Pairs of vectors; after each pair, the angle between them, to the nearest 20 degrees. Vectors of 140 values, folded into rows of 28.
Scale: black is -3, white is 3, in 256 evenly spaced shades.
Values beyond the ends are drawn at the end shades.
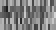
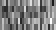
40 degrees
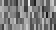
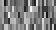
40 degrees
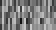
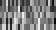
60 degrees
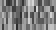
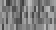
20 degrees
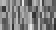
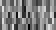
120 degrees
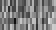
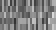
20 degrees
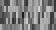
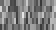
140 degrees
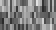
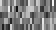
40 degrees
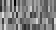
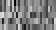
20 degrees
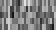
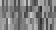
60 degrees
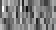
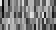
120 degrees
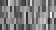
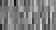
60 degrees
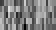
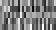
100 degrees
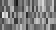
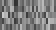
20 degrees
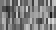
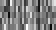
60 degrees
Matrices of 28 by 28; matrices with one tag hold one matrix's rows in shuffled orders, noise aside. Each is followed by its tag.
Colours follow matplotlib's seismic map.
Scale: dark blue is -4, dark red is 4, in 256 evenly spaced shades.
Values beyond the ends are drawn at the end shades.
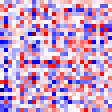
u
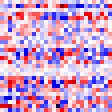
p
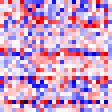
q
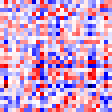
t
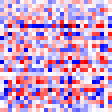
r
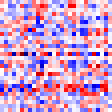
q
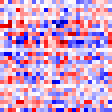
p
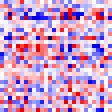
r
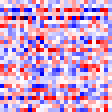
q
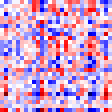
t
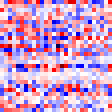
p
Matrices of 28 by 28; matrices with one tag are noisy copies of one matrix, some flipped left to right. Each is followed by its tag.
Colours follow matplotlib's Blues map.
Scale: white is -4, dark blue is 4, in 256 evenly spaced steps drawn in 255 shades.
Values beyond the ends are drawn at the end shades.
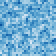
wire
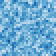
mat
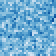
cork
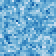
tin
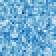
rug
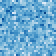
cork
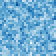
wire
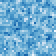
tin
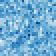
rug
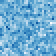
rug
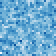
wire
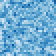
mat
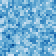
mat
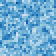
wire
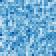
rug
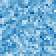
mat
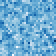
wire
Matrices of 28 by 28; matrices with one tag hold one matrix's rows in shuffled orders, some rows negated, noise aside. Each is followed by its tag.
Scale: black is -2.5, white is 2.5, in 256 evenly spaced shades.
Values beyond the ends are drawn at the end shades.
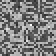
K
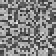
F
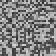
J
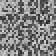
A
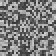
F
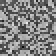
F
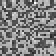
J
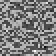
K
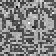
K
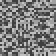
J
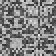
K
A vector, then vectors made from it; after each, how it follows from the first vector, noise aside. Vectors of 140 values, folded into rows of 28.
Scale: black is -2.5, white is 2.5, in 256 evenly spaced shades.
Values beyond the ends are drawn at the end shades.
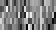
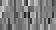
reversed, negated, shrunk.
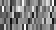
wrapped around, negated.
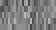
reversed, shrunk.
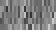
negated, shrunk.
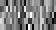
copied.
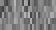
reversed, shrunk.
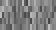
reversed, negated, shrunk.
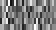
wrapped around, negated.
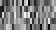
reversed.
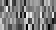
copied.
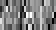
copied.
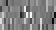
partly zeroed.
